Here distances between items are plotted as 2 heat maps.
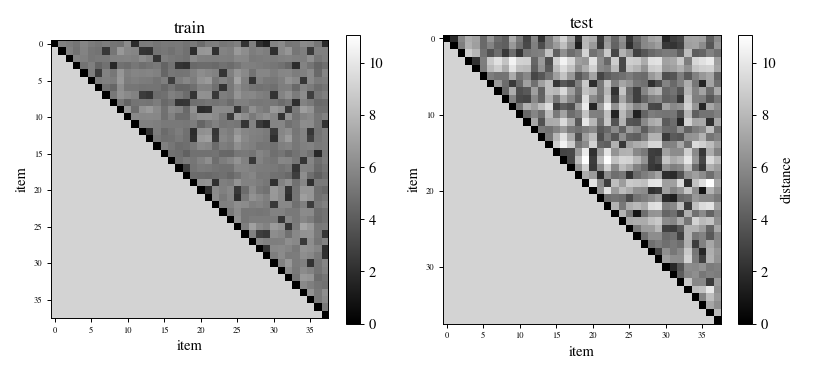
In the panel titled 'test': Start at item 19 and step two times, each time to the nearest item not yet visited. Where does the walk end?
22
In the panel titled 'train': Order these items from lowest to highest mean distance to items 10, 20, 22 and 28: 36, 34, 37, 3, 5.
37, 3, 36, 5, 34
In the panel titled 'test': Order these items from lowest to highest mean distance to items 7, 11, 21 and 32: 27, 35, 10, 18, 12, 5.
18, 10, 5, 27, 12, 35
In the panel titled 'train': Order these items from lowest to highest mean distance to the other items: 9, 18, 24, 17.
18, 17, 24, 9
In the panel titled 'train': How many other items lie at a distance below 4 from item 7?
7
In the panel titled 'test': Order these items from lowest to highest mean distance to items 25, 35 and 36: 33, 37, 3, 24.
37, 24, 33, 3
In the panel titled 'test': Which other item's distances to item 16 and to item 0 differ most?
13
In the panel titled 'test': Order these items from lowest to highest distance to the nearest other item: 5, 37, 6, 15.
6, 15, 5, 37
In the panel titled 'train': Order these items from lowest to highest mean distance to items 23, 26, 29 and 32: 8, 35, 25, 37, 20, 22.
37, 20, 25, 8, 22, 35
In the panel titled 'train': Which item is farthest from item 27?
25
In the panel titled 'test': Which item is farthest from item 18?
16
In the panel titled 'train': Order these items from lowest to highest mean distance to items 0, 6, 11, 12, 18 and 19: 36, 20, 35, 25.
35, 36, 20, 25
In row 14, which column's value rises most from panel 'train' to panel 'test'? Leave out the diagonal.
2
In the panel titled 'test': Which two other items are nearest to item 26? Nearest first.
23, 10
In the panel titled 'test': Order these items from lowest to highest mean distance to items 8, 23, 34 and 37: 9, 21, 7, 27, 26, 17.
26, 27, 7, 21, 17, 9
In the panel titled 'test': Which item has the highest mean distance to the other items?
19
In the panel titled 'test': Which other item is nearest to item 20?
35
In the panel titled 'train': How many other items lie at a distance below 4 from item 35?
7
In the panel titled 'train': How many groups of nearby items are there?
9
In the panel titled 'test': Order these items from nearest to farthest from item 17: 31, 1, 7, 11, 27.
27, 31, 1, 7, 11
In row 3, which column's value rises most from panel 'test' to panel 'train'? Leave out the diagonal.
4
